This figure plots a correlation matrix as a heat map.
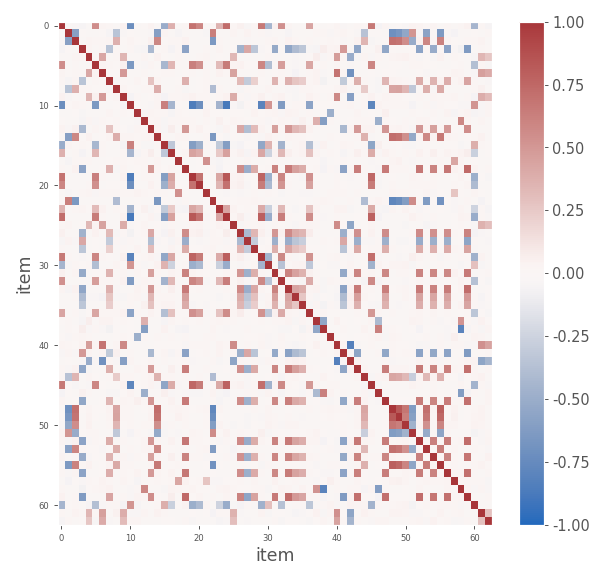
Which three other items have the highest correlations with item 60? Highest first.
10, 15, 30
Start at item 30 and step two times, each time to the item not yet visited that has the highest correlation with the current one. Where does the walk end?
15
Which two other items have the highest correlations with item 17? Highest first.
21, 57
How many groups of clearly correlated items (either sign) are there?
7
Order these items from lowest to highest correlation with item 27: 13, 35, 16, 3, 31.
31, 13, 35, 16, 3
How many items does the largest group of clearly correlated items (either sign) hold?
18
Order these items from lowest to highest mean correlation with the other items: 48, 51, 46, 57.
51, 46, 57, 48
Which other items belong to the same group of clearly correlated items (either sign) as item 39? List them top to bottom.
11
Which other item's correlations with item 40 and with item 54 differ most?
42
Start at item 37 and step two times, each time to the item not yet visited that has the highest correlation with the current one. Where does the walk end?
12
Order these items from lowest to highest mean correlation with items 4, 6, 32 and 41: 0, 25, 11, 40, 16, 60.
60, 11, 16, 0, 25, 40
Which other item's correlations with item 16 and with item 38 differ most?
58
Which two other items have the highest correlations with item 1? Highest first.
22, 51
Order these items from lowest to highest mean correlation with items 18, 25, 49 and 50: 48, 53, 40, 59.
40, 59, 53, 48
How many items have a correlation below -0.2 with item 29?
4
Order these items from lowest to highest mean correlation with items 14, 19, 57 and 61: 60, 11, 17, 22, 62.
22, 60, 11, 62, 17
